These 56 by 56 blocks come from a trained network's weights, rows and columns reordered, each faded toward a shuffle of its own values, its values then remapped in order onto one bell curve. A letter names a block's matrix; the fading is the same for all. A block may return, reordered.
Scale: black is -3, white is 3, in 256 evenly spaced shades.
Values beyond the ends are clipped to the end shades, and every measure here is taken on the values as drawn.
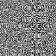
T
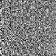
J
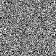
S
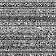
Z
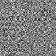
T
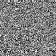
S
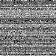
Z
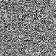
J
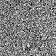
S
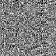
J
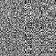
T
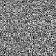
T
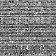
Z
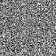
J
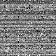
Z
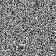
S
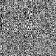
J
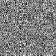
T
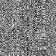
J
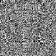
J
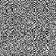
T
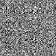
J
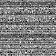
Z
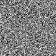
S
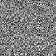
T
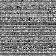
Z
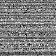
Z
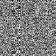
T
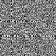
T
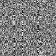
T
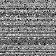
Z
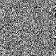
J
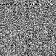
S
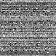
Z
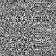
T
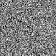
S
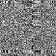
T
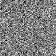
S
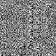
J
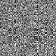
T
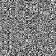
J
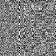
T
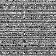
Z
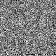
S
